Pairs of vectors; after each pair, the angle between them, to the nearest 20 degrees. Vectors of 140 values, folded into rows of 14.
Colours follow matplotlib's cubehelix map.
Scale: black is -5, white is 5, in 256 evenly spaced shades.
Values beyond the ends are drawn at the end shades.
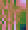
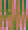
120 degrees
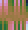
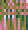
120 degrees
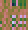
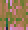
80 degrees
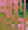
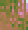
160 degrees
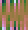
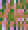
40 degrees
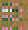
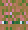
100 degrees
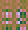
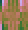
80 degrees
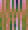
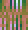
160 degrees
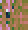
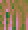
60 degrees
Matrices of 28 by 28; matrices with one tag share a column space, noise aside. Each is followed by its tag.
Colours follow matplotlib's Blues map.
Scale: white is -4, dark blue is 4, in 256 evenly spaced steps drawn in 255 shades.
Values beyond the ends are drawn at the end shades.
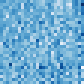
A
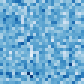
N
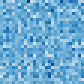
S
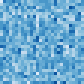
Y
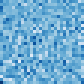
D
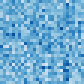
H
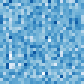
N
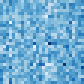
H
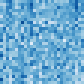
A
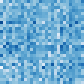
H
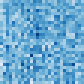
H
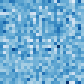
Y
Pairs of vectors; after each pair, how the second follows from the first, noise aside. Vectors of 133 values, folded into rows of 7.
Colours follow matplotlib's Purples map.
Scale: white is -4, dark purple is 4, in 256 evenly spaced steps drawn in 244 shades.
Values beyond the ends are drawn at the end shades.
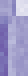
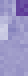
negated, partly zeroed.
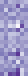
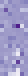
negated, partly zeroed.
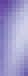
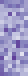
shuffled.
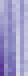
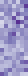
shuffled.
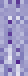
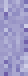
wrapped around, shrunk.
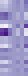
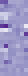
negated, partly zeroed.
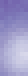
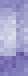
wrapped around.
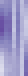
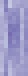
wrapped around, shrunk.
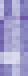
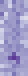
negated, partly zeroed.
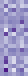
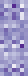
reversed, negated.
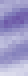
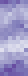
wrapped around.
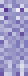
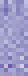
reversed, negated, shrunk.
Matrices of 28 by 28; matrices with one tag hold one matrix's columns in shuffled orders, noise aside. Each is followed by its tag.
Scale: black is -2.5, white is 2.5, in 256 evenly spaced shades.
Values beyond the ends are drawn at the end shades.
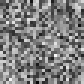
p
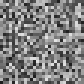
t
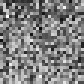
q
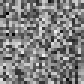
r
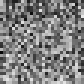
q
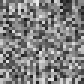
p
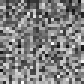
q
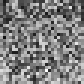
q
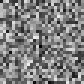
t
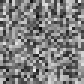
p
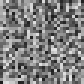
p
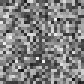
t
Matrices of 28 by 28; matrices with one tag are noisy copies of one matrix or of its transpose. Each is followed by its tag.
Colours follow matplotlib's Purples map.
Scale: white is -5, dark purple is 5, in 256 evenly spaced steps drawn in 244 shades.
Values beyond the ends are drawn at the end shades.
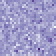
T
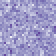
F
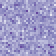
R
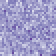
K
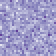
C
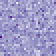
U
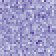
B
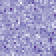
T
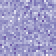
C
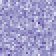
U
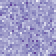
K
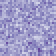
T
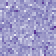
F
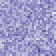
T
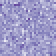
R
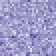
F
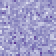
U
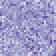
K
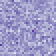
B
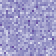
B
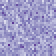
R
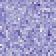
C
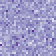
B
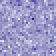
C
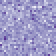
C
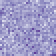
K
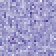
U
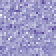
F
